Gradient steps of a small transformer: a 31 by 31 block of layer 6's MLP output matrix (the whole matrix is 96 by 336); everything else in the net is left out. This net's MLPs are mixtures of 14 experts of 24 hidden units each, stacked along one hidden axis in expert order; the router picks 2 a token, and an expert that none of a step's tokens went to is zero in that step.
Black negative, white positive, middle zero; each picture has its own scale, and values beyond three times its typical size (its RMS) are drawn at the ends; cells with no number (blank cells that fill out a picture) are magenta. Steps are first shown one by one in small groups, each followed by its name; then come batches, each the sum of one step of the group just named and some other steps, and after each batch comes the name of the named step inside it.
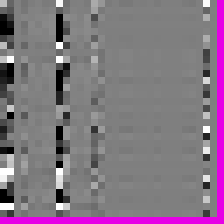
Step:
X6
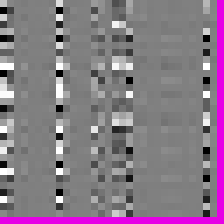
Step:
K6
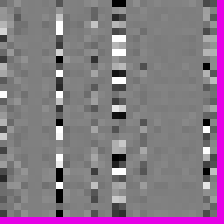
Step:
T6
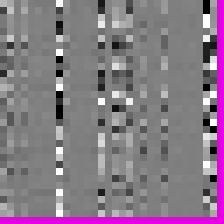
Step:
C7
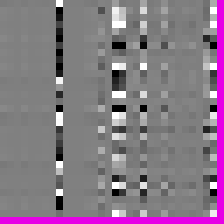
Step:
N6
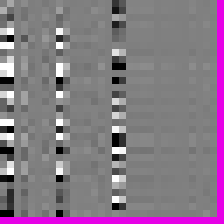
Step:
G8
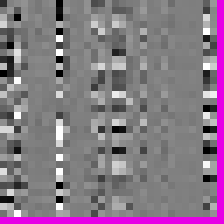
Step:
C7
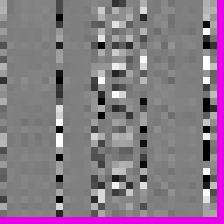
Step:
N6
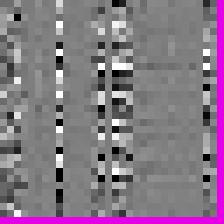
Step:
T6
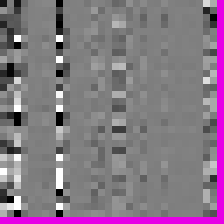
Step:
X6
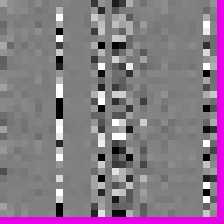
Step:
C7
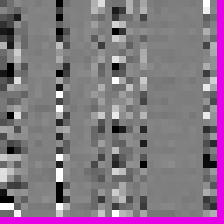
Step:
X6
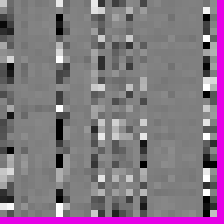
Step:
X6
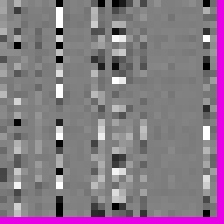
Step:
T6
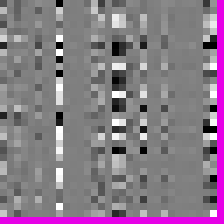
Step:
C7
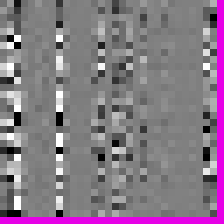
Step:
G8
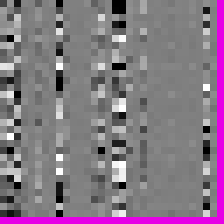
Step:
G8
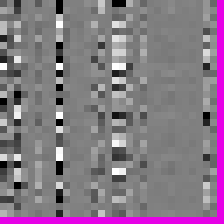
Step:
T6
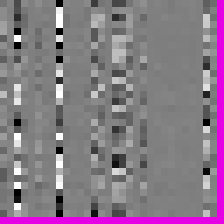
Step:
T6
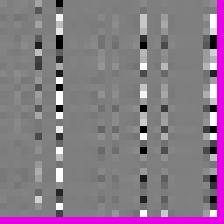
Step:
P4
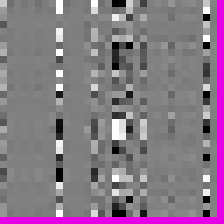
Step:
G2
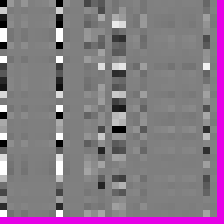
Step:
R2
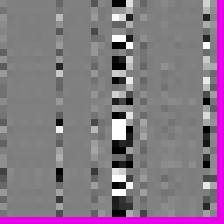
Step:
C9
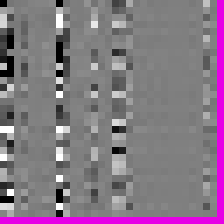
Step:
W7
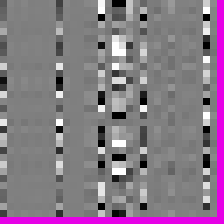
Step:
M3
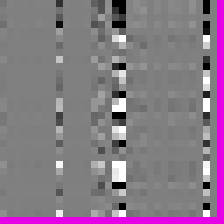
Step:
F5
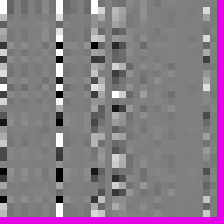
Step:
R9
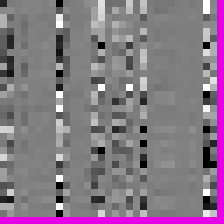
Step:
W7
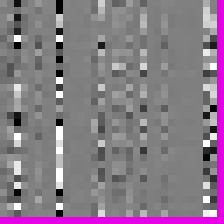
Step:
P4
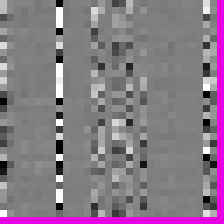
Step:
G2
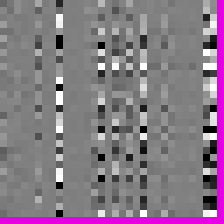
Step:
P4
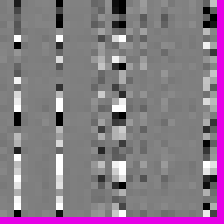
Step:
F5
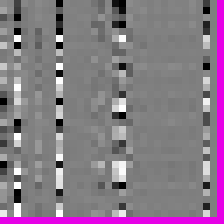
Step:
F5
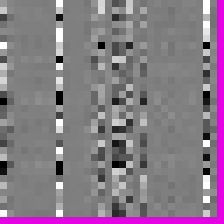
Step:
G2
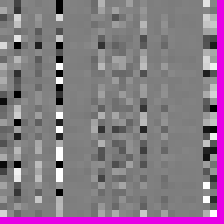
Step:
P4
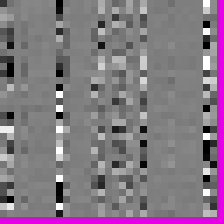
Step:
W7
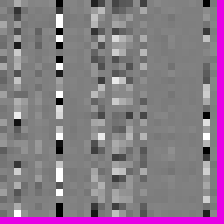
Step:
M3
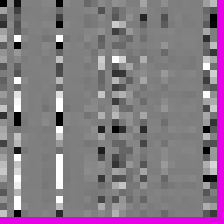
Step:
R2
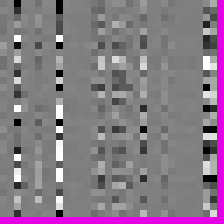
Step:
P4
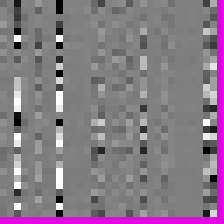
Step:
P4
